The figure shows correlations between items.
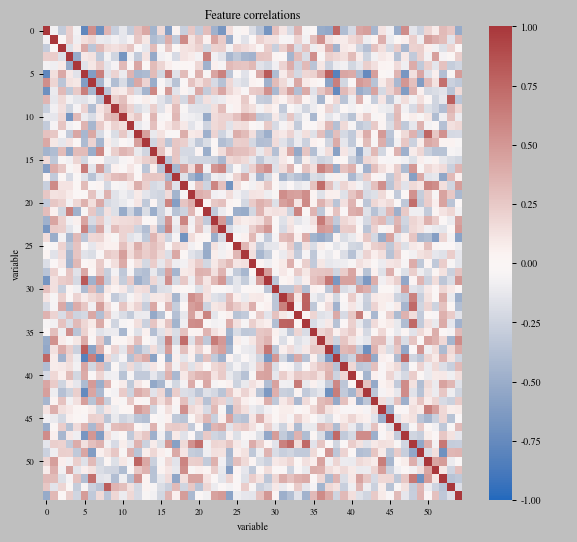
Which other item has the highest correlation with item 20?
48
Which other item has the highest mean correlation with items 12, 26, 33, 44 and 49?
50
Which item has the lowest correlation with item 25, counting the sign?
21
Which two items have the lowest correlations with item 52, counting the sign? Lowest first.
49, 17
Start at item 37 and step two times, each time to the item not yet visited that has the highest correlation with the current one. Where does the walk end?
29
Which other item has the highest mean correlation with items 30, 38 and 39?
47
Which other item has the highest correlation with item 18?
36
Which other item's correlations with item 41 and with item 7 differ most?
38
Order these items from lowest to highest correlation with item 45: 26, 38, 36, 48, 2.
26, 2, 36, 38, 48
